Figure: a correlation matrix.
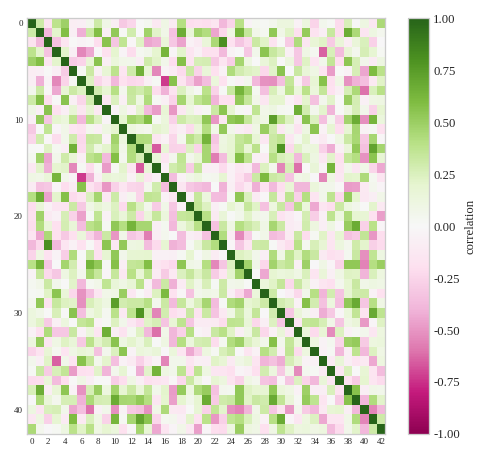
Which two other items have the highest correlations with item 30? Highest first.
13, 41
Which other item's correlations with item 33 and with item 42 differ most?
20
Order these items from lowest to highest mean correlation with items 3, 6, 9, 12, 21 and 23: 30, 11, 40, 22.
40, 22, 30, 11
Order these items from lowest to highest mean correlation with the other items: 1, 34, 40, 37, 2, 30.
40, 37, 2, 34, 30, 1
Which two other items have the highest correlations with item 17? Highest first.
6, 15
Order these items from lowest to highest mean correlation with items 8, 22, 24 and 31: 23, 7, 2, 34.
2, 23, 34, 7
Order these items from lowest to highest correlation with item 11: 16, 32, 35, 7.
32, 35, 7, 16
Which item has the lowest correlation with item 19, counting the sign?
34
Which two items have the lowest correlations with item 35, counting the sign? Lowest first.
3, 16
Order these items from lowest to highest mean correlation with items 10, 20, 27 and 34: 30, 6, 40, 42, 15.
6, 40, 42, 15, 30
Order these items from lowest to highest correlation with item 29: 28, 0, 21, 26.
0, 26, 28, 21
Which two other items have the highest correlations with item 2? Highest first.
23, 9
